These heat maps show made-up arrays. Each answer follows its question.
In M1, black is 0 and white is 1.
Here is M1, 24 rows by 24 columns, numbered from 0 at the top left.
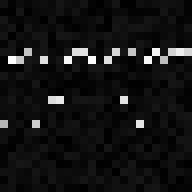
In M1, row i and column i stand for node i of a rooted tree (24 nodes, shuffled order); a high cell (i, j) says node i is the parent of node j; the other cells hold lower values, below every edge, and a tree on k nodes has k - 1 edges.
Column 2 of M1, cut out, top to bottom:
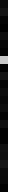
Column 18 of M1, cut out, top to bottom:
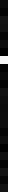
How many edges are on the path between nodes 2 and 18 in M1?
2
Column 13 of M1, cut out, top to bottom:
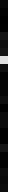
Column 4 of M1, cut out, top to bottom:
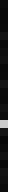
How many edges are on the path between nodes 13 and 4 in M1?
4
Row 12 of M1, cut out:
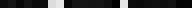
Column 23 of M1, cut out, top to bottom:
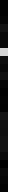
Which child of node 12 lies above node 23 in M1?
6
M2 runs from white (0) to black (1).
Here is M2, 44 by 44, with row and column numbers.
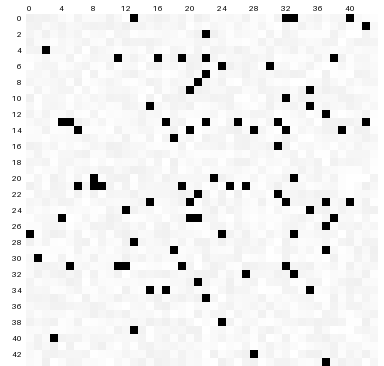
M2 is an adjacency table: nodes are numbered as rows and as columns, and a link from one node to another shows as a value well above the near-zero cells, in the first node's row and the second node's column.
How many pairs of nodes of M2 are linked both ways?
3
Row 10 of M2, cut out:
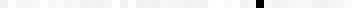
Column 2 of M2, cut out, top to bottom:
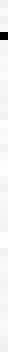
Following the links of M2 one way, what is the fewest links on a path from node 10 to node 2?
6
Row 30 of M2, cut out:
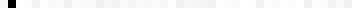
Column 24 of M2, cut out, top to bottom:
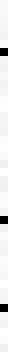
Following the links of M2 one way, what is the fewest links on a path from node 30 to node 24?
7
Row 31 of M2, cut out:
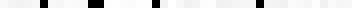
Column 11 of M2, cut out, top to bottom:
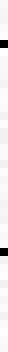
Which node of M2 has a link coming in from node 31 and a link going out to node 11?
node 5
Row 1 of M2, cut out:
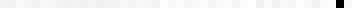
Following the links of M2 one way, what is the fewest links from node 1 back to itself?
8
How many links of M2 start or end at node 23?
6
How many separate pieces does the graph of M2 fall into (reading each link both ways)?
3
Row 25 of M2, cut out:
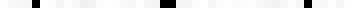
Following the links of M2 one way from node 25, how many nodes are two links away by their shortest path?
9
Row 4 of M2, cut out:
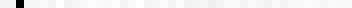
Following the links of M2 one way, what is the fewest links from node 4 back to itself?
5
